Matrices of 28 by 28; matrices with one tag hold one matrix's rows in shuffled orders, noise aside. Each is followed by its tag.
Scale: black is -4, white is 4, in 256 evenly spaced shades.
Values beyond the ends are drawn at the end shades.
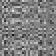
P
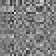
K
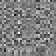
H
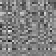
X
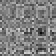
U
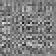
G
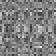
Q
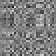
K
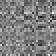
U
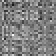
P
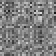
Q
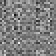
H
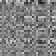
U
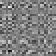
X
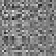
P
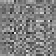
K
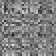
P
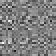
X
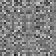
H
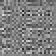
G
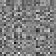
H
